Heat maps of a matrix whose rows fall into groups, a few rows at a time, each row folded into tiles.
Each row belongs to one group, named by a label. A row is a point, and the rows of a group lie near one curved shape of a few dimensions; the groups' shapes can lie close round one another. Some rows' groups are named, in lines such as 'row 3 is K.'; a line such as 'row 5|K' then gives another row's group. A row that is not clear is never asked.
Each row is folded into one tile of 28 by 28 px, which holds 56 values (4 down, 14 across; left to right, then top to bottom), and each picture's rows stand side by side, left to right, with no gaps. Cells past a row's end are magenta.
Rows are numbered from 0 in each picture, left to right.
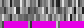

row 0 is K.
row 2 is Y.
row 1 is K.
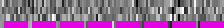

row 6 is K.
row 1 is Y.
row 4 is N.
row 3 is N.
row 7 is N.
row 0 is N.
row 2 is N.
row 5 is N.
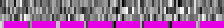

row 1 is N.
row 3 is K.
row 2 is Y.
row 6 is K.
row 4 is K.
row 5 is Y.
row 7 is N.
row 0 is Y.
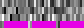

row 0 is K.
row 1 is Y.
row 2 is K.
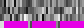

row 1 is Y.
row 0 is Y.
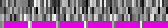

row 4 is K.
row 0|Y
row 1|Y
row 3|Y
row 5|Y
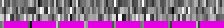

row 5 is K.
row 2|Y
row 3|N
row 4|K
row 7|K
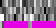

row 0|Y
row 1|K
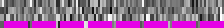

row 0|K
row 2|Y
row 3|Y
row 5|K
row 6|N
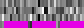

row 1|K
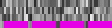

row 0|Y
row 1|N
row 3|K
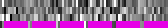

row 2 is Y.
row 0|K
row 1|N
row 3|Y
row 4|K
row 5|N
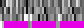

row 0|Y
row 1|K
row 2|K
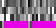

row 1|Y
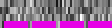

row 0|K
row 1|N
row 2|Y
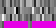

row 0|K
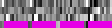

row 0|K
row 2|Y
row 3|K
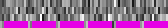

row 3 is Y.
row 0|Y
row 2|Y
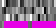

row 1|K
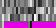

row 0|K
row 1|K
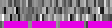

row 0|K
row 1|Y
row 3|K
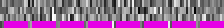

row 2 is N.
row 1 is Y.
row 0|N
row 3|N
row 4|Y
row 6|Y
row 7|K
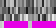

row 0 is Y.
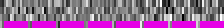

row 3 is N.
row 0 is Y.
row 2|K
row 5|Y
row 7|Y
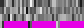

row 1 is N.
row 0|Y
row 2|N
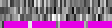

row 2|K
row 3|Y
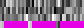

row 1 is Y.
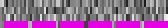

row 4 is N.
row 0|N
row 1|Y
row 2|K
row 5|Y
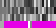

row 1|Y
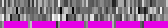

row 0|K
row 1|Y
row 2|K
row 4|Y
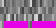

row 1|K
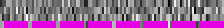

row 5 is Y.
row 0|Y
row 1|K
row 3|Y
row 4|Y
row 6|Y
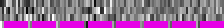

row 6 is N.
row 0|Y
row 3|K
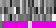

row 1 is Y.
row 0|K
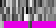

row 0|Y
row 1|K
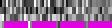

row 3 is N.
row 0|Y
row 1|Y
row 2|K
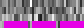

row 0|N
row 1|K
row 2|K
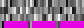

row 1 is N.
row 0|K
